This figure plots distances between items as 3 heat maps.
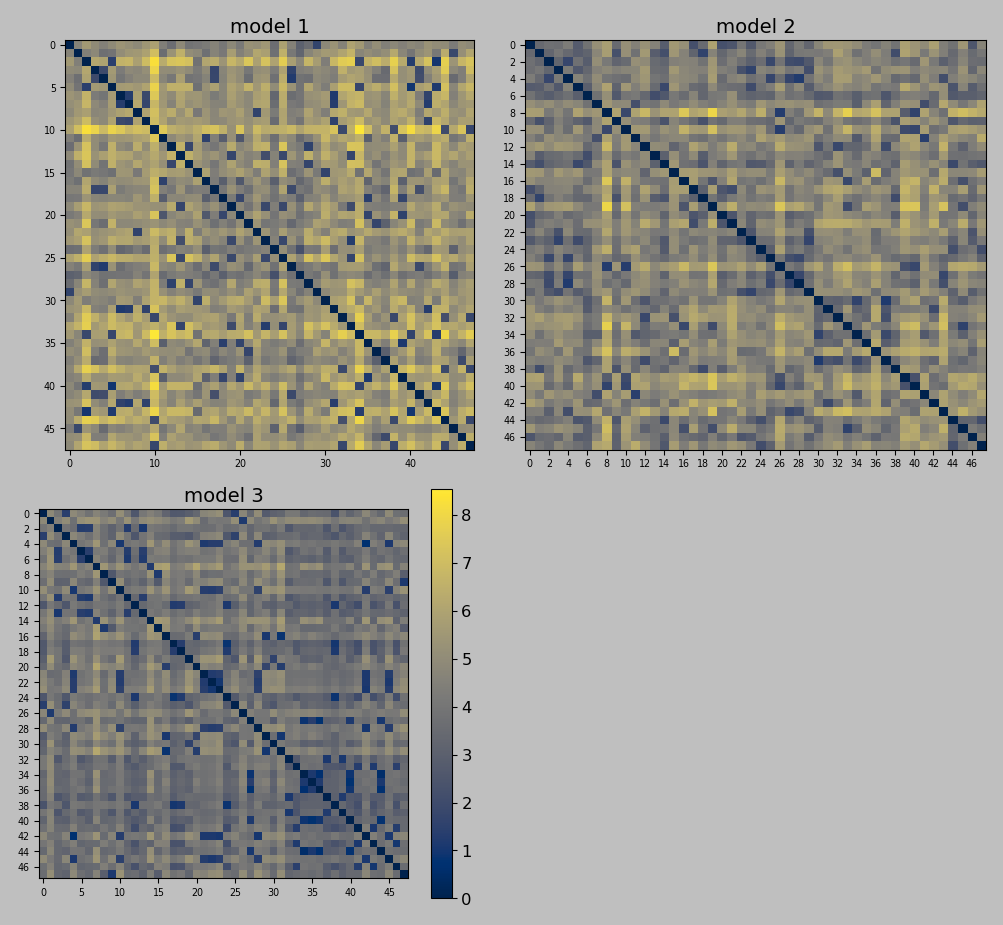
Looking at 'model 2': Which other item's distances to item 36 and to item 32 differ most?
15
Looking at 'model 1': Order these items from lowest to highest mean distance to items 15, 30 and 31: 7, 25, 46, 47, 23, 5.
7, 5, 46, 47, 23, 25
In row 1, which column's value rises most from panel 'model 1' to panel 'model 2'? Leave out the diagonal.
45
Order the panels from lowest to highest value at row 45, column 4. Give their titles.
model 3, model 1, model 2
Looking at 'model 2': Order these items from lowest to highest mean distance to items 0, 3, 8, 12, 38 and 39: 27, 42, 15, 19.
27, 42, 15, 19
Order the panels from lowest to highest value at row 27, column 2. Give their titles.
model 2, model 3, model 1
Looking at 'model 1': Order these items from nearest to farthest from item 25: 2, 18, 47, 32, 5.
18, 32, 47, 5, 2
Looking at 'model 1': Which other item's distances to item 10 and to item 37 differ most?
46
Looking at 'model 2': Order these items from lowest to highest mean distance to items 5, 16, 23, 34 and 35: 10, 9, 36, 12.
9, 12, 36, 10
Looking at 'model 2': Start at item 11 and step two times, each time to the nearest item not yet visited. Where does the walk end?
7
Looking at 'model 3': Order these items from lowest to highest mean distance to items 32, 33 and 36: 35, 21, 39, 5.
39, 35, 5, 21
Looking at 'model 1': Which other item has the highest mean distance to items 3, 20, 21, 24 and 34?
10
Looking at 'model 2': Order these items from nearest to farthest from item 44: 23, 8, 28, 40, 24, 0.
24, 23, 0, 28, 40, 8
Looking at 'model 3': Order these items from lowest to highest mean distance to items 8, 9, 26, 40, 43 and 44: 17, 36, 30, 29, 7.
36, 17, 30, 29, 7
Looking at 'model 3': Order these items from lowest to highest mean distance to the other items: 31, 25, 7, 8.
25, 8, 31, 7
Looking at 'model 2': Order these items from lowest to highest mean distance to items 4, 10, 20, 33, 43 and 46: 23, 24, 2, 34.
2, 23, 24, 34
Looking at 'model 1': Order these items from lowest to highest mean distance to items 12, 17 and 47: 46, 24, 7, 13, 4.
4, 24, 7, 46, 13
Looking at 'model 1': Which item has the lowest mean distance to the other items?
27
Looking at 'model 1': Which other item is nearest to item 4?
26
